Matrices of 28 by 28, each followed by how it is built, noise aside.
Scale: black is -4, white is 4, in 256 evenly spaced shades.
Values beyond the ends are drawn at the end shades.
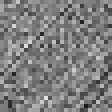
Hankel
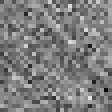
Toeplitz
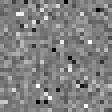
sparse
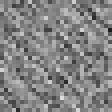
Toeplitz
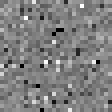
sparse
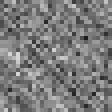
Toeplitz
